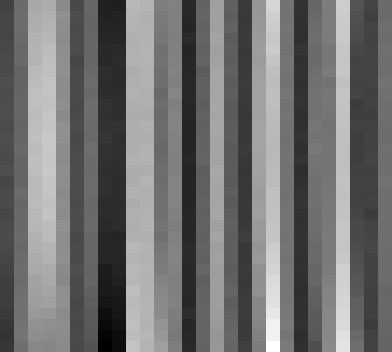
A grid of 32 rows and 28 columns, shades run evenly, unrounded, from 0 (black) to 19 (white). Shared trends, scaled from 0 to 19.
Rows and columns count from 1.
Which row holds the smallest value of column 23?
32
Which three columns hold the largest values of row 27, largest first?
20, 25, 10
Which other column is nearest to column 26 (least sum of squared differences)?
6
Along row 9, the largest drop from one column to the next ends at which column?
26
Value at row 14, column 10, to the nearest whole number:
13
